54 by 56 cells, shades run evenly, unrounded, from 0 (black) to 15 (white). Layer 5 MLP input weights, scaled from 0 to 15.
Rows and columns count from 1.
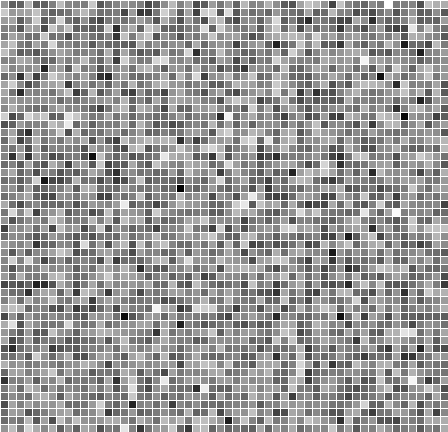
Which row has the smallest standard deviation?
50
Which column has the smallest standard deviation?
22
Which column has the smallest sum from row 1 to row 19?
13
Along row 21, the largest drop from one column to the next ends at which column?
14
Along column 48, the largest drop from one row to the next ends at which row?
10
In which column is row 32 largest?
8
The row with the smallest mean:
40
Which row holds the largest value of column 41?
21
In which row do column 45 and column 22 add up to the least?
16
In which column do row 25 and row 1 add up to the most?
49
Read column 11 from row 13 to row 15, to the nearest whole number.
8 7 9
